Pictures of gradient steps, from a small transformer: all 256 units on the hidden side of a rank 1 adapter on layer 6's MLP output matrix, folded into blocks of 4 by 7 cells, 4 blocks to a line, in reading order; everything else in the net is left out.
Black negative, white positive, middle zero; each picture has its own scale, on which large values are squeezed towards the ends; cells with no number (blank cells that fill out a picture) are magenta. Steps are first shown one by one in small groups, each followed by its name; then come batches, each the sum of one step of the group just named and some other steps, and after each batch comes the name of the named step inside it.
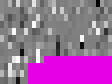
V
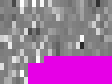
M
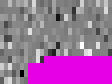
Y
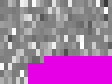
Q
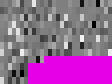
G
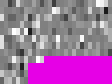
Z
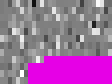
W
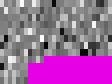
V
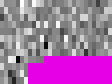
M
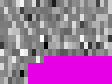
G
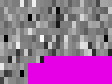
Y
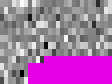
Y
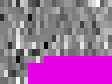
Z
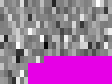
W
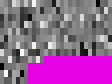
G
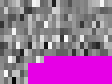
Z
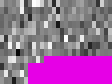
M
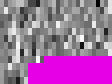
V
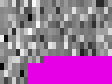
G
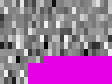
W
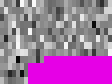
G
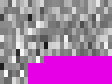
W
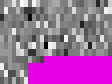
Q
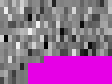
Z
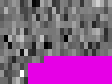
W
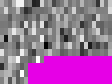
W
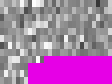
M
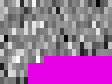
V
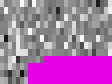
G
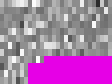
Q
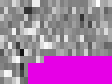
Z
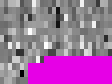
Y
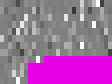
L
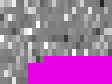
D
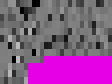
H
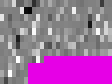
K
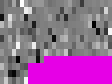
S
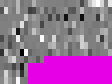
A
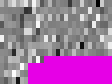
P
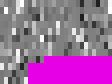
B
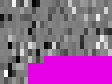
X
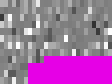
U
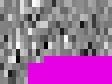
S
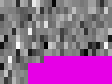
H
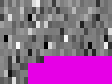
U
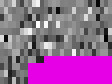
D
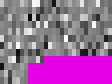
L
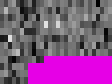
H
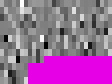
S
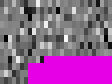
K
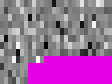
L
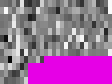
B
